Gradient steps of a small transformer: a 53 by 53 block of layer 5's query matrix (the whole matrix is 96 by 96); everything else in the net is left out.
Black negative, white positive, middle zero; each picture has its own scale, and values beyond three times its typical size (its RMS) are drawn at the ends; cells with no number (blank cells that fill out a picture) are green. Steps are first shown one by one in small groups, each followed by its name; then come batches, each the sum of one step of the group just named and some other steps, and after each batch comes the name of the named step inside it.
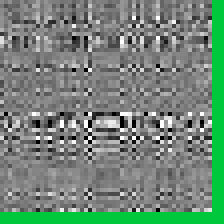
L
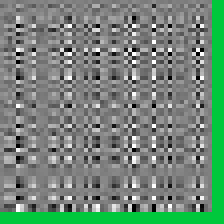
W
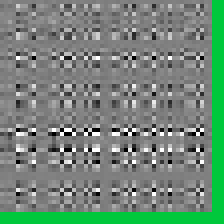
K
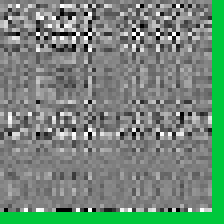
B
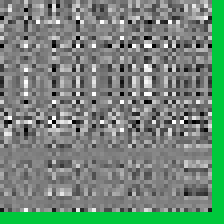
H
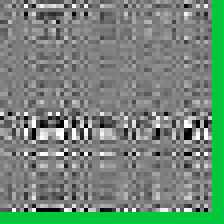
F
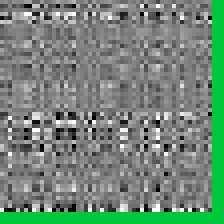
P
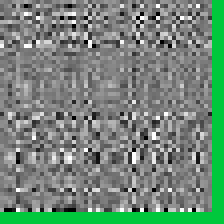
P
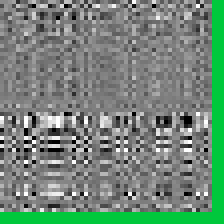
W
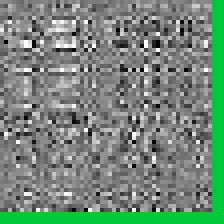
H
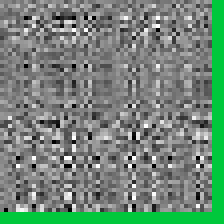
B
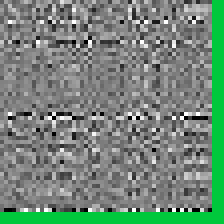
W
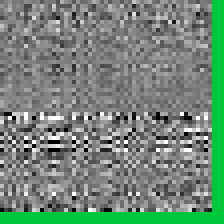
H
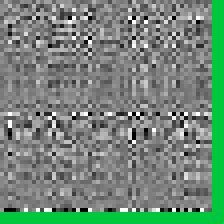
B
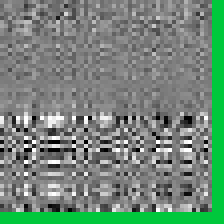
W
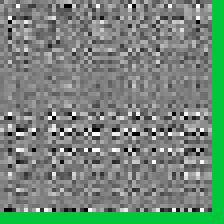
K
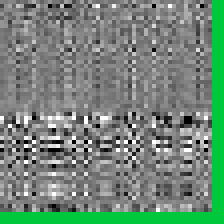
W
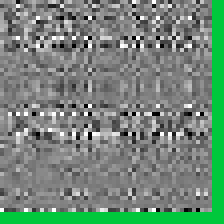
B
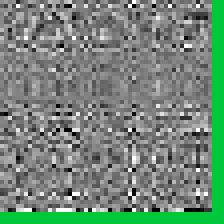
W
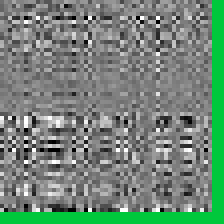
P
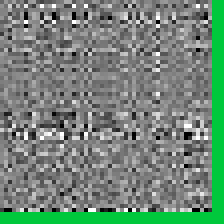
F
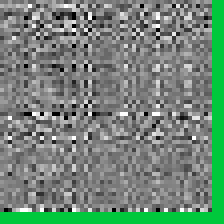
B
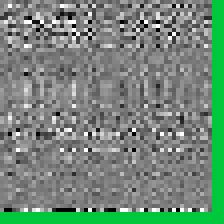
B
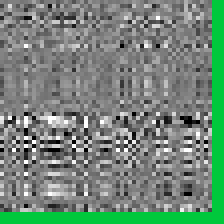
H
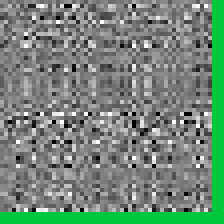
H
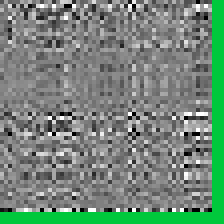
F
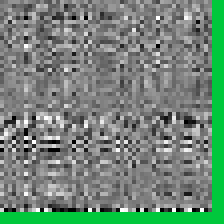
H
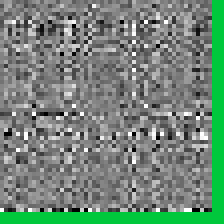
W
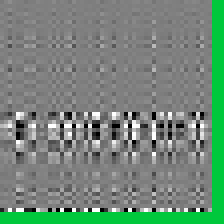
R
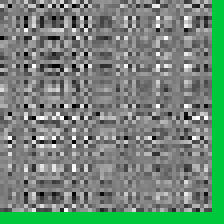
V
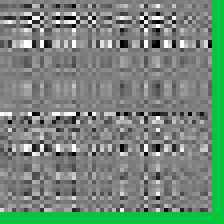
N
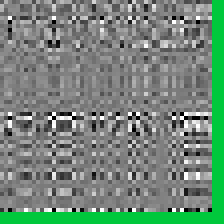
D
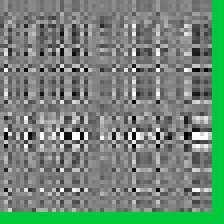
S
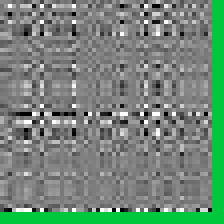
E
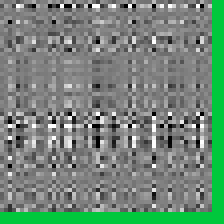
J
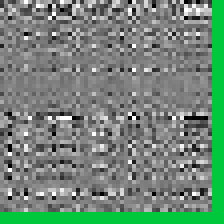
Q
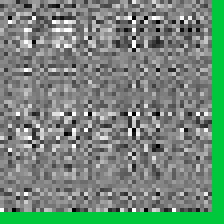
N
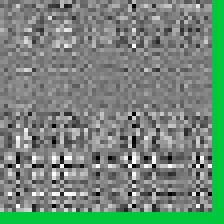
Q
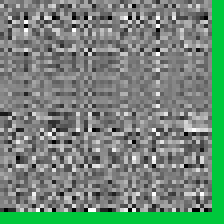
V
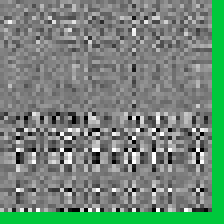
R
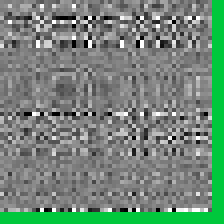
E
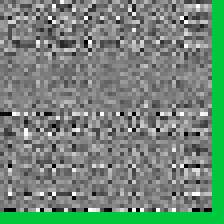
Q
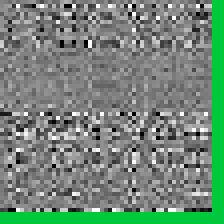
J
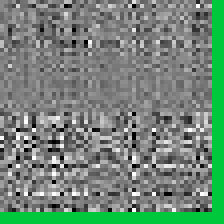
S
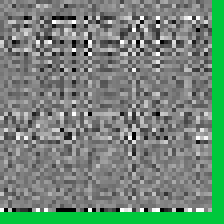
S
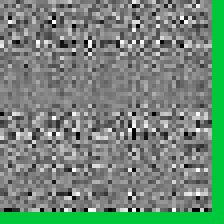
V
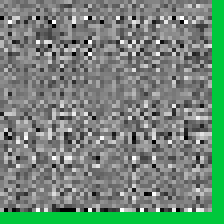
S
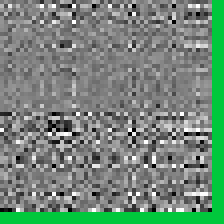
E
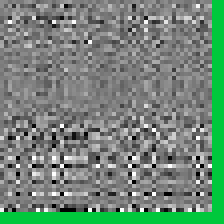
N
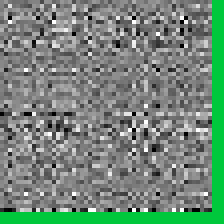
E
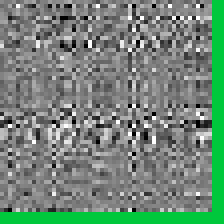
J
